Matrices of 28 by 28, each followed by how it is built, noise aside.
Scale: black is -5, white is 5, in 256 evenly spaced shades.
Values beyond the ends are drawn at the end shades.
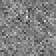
Toeplitz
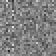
uneven columns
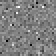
sparse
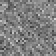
Toeplitz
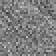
Toeplitz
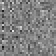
low rank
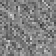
Toeplitz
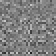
low rank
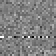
uneven rows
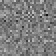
low rank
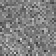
Toeplitz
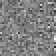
uneven columns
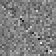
banded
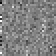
uneven columns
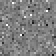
sparse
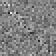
banded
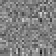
low rank
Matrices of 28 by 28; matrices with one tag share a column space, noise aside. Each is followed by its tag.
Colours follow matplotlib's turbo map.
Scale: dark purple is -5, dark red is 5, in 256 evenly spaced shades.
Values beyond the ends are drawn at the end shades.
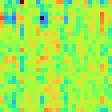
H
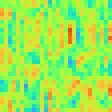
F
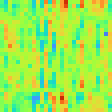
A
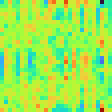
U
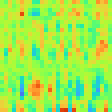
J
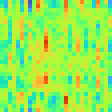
A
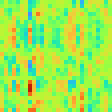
F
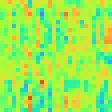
F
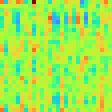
H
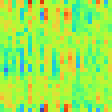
U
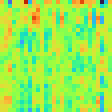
H
